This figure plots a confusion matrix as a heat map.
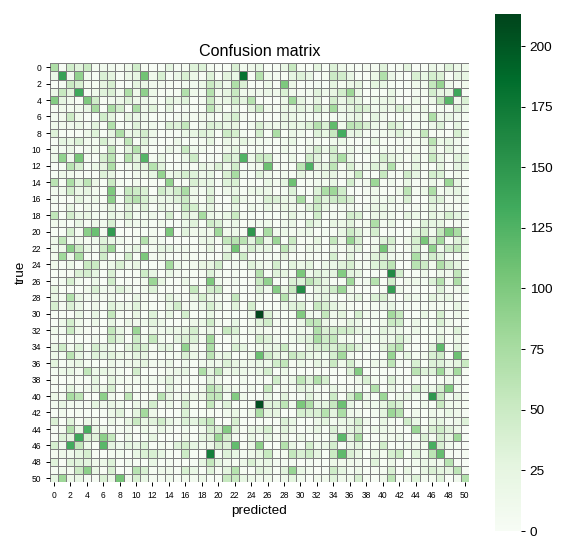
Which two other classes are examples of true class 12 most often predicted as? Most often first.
31, 26
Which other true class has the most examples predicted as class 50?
36
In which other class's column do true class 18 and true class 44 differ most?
4
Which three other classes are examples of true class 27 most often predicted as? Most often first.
30, 41, 35
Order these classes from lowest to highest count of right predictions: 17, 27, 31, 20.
17, 31, 20, 27
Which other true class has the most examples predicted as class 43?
15
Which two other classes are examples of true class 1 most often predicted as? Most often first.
23, 11
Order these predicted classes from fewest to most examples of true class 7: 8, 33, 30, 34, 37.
8, 30, 33, 37, 34
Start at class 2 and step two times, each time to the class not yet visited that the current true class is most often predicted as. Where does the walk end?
22
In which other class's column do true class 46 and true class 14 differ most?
6
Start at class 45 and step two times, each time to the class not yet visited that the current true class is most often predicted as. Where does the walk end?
49
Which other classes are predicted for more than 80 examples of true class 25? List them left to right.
30, 35, 41
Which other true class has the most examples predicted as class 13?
40
